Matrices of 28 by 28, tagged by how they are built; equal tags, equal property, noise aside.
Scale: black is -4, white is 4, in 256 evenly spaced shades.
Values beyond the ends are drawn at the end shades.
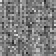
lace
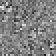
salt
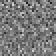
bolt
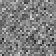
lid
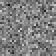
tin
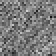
lid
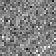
lid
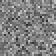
tin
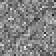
lid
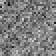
lid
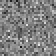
tin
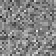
lid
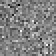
salt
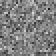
tin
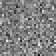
tin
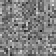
lace
